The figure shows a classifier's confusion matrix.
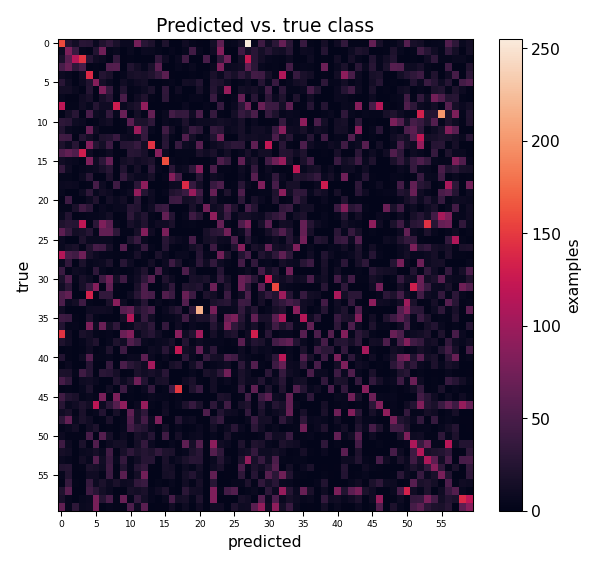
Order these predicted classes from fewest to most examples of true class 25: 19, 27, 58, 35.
58, 27, 19, 35
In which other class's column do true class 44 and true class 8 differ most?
17
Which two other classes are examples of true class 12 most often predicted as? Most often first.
52, 23
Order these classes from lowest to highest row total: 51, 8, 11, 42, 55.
42, 55, 51, 11, 8
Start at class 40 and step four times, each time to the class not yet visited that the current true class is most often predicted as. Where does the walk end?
13
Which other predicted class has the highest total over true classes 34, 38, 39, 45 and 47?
20
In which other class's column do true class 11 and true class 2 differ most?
3
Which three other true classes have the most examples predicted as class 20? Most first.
34, 37, 16
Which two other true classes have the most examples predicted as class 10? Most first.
35, 37
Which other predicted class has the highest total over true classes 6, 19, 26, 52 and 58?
22
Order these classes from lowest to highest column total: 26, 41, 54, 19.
19, 54, 41, 26
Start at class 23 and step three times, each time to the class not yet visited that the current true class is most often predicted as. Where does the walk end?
0
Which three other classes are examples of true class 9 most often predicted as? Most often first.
55, 52, 57
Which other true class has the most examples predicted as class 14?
48
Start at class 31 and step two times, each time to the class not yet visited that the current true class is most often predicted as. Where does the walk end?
56
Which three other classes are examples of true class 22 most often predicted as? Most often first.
55, 56, 15
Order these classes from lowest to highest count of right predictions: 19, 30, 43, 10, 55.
43, 10, 55, 19, 30
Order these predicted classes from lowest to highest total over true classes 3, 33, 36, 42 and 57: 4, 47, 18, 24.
47, 18, 4, 24
